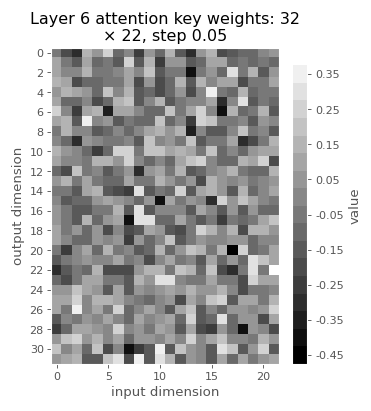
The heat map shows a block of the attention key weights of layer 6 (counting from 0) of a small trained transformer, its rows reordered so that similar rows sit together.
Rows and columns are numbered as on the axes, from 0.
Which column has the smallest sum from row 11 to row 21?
7
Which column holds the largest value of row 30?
10
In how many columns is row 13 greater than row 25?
8
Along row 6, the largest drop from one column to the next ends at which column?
5
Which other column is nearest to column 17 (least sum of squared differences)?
0
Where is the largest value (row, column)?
22, 21
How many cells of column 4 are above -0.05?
20
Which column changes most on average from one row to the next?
18
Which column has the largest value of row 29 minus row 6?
16
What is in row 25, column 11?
0.05
